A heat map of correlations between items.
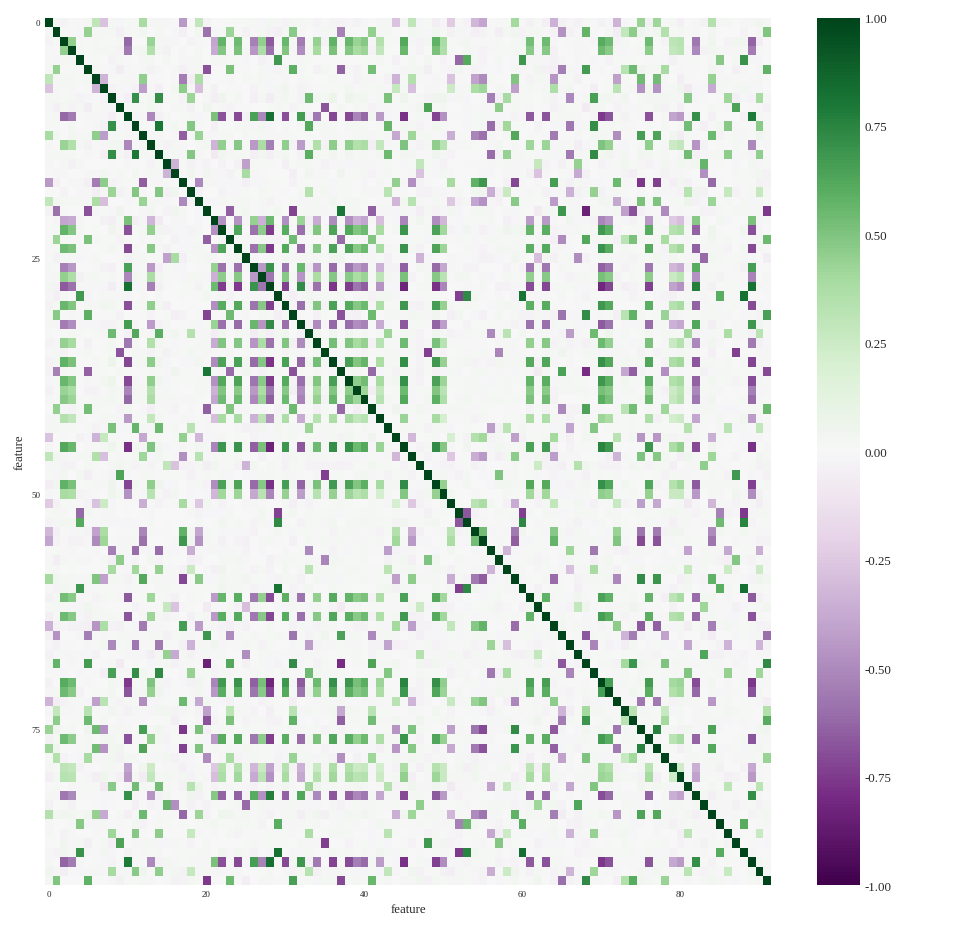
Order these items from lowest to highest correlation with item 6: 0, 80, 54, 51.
54, 51, 80, 0
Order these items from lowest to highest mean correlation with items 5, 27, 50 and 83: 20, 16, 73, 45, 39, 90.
20, 16, 90, 73, 39, 45
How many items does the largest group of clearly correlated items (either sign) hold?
30
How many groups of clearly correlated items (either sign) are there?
7
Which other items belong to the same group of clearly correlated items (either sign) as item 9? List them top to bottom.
35, 48, 57, 87
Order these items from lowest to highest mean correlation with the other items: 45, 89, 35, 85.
89, 35, 85, 45
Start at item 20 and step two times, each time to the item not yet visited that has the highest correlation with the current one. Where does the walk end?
65
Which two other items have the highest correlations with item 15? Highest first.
83, 67
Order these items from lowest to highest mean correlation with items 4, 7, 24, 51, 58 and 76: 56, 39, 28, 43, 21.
28, 21, 56, 43, 39
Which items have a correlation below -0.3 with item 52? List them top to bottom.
4, 29, 53, 60, 85, 88
